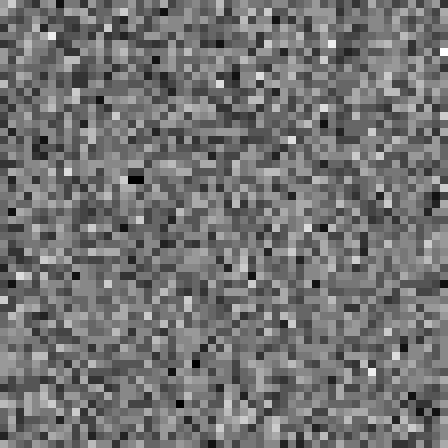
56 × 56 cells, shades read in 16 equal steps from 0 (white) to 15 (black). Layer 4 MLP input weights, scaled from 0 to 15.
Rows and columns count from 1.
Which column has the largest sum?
43
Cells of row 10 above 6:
44
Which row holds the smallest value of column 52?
54
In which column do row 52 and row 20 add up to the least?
45
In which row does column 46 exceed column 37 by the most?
32
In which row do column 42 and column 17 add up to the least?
6
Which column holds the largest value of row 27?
2
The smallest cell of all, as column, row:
56, 7
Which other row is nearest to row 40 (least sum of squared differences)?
42
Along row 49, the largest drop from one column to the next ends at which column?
29
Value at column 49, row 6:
4
